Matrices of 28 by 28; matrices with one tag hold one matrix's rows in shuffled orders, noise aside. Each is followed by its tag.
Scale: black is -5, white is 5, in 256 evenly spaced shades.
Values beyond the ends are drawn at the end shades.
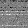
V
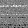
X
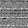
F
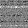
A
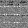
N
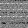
F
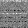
X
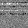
V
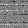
V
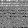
V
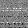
X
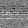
V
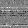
V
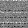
X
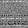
X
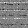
N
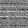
F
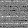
V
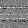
F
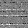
V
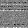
X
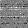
A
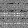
N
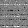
N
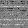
N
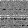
F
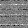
A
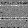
A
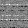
V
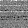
A
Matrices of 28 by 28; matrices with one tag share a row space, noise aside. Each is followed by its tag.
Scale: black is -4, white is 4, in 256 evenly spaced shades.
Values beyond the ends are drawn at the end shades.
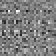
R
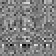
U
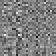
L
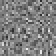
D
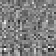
R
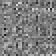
L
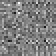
L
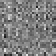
L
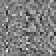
D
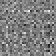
U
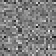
L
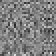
U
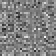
R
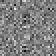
U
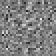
D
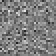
R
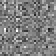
R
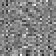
D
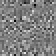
U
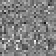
R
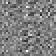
D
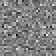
L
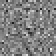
D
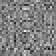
U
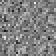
R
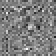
D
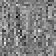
R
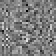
D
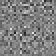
U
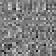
L
